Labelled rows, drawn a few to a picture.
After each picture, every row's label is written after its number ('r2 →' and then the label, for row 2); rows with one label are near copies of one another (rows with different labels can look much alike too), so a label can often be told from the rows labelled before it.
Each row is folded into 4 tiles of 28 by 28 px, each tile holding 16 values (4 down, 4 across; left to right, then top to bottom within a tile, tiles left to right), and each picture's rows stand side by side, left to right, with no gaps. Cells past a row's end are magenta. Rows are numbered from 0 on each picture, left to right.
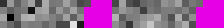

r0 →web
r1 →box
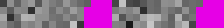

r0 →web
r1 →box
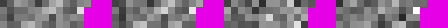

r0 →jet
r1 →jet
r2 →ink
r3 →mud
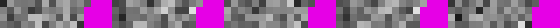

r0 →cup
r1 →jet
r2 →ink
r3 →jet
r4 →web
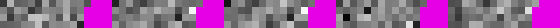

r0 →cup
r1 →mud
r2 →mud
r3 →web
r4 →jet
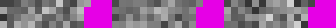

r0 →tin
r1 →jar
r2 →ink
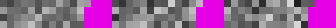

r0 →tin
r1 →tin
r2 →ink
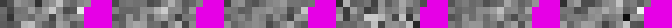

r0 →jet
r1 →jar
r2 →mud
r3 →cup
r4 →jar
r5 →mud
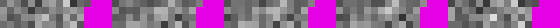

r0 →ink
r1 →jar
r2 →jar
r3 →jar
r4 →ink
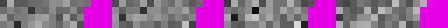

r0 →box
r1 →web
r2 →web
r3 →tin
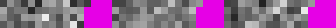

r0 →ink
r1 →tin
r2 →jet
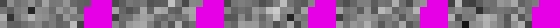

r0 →web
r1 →tin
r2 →jar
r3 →tin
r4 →box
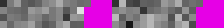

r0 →mud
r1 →box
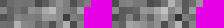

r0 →jar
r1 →jar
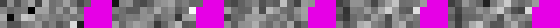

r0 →web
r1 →mud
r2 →tin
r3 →jet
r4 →jet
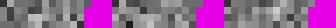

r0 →cup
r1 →box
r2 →jar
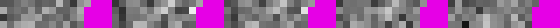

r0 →tin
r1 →jet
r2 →jet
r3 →jar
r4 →box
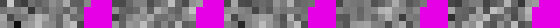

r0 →box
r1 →tin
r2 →box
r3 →jar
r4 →tin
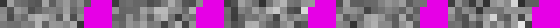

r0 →cup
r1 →jar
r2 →jet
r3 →box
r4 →ink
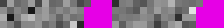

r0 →web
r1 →mud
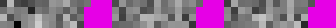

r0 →box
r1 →cup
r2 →cup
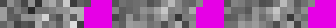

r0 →ink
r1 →jar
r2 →jar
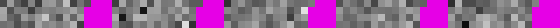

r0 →ink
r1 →web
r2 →mud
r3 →ink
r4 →box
